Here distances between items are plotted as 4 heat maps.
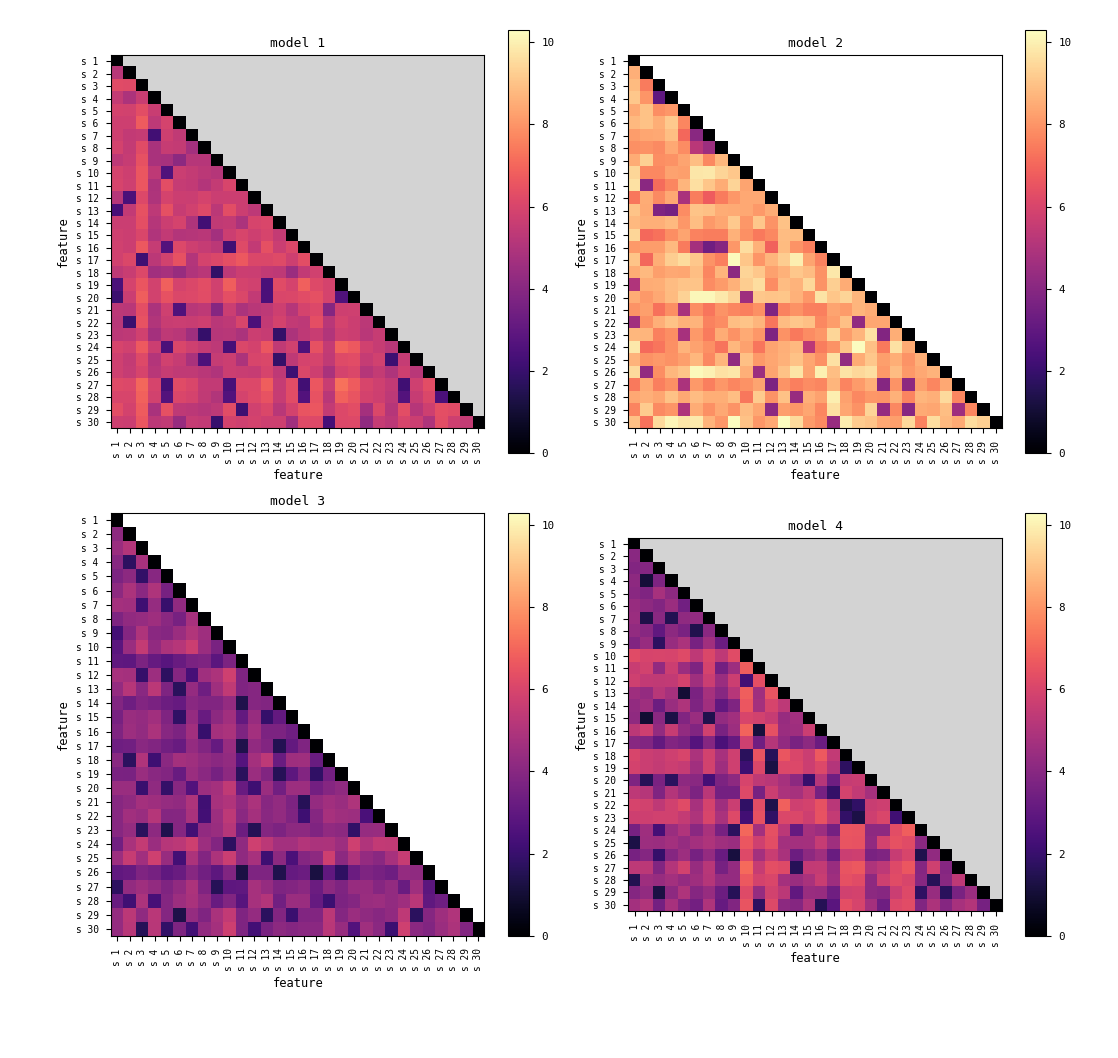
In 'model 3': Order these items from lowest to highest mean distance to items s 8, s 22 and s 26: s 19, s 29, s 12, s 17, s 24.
s 17, s 19, s 29, s 12, s 24
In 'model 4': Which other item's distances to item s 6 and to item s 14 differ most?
s 27
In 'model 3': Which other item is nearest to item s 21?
s 16
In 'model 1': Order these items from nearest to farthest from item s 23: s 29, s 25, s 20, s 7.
s 25, s 7, s 29, s 20
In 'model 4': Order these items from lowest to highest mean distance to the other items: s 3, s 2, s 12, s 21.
s 3, s 2, s 21, s 12
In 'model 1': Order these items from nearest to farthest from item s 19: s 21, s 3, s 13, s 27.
s 13, s 21, s 3, s 27
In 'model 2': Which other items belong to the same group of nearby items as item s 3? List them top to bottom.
s 4, s 13
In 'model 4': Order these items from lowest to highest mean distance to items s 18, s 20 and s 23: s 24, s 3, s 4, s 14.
s 4, s 3, s 14, s 24
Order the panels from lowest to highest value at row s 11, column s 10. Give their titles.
model 3, model 1, model 4, model 2
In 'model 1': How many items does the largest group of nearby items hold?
6
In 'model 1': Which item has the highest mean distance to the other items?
s 3
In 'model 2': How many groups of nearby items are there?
10
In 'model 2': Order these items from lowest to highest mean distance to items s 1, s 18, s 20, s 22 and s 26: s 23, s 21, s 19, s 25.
s 19, s 25, s 21, s 23
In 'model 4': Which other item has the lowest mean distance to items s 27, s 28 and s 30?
s 14
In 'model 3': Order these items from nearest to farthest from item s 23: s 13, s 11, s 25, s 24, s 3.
s 3, s 11, s 13, s 25, s 24
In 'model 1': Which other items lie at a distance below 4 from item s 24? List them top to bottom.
s 5, s 10, s 16, s 27, s 28
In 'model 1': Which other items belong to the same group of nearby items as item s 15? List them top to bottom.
s 26
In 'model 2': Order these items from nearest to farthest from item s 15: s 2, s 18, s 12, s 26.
s 2, s 12, s 26, s 18
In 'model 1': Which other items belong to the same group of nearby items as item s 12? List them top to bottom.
s 2, s 22
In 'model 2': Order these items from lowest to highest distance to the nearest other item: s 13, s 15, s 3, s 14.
s 3, s 13, s 14, s 15
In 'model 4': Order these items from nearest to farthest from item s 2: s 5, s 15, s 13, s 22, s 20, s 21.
s 15, s 20, s 5, s 13, s 21, s 22
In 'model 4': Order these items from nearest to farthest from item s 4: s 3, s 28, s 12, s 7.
s 7, s 3, s 28, s 12
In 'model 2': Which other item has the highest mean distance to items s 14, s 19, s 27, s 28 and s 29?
s 17
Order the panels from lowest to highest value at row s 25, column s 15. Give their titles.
model 3, model 4, model 1, model 2
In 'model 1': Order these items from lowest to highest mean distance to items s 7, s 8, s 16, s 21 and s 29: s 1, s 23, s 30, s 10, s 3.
s 23, s 10, s 30, s 1, s 3
